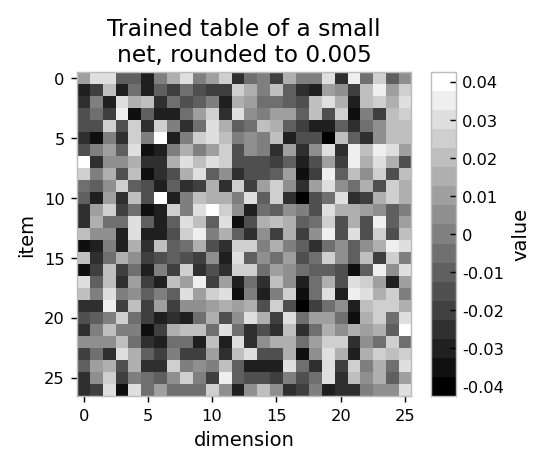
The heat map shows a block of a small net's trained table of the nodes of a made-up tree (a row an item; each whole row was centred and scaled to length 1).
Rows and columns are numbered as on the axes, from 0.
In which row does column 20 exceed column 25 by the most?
22
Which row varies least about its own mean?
15
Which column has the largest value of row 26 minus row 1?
10
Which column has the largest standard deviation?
21
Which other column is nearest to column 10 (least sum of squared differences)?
24
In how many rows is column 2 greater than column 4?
13
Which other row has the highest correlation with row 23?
2
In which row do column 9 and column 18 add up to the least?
1
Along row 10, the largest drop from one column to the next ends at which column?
7
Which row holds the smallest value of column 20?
18
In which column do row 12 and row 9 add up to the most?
19
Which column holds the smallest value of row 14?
0
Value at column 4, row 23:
0.015
